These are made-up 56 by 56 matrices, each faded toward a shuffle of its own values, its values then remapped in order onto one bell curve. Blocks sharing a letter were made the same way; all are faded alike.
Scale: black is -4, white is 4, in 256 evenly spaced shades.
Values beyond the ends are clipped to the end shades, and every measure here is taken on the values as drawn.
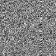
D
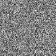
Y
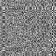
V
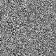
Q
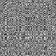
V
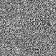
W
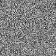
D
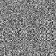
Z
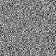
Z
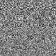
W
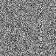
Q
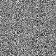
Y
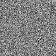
Q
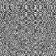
V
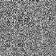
D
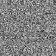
W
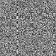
Z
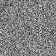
Y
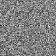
D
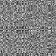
V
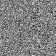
Q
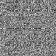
W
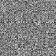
W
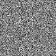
Y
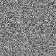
D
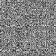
W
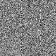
Q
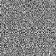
Z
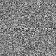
W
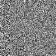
Y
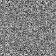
D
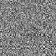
Z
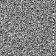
Q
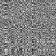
V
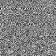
W
